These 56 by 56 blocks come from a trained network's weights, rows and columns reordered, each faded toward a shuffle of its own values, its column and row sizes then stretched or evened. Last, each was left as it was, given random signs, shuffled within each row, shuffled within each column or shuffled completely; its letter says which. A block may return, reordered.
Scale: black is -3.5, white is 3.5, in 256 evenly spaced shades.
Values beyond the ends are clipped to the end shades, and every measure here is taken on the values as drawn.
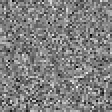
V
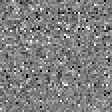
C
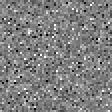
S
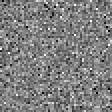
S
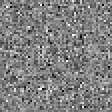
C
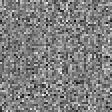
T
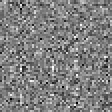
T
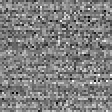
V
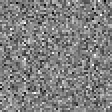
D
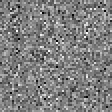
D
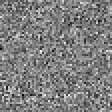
V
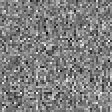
T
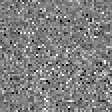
V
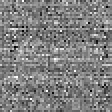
T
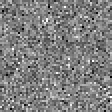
S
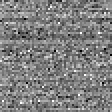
V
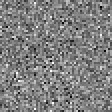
D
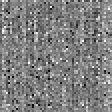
T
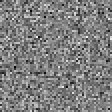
C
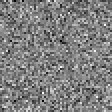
V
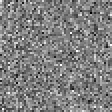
D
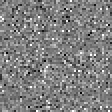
V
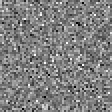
S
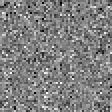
C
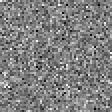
S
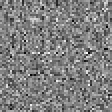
T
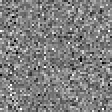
D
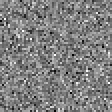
S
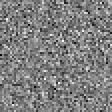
S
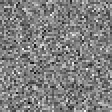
S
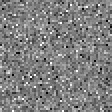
S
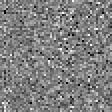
D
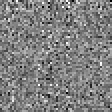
C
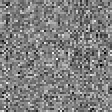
T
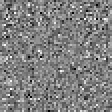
C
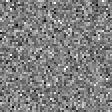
S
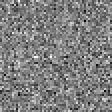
C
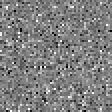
V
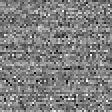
V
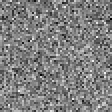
S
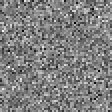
S
